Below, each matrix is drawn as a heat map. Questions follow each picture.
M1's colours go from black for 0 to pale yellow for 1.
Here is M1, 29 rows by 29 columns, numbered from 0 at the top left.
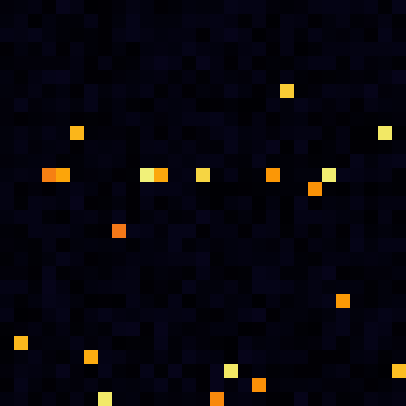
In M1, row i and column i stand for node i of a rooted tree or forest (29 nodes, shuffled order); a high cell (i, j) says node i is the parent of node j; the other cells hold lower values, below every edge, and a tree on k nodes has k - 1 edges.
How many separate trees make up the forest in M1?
9
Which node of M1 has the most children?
12
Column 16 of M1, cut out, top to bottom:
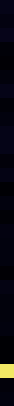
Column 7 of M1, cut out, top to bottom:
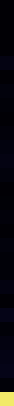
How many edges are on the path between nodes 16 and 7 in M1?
3
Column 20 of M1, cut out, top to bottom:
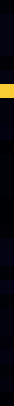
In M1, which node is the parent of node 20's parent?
25
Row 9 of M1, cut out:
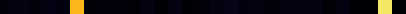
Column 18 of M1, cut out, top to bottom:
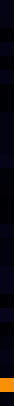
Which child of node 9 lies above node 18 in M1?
27
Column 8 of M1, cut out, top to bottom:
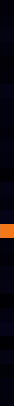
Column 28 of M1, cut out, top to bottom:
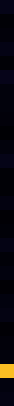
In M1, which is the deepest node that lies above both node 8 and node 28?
26
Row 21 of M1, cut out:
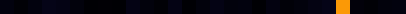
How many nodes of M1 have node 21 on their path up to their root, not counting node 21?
2
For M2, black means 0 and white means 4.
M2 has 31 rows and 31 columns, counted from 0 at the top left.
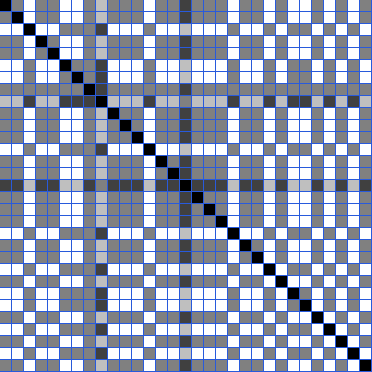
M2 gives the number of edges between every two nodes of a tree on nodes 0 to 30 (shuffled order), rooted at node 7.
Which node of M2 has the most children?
15
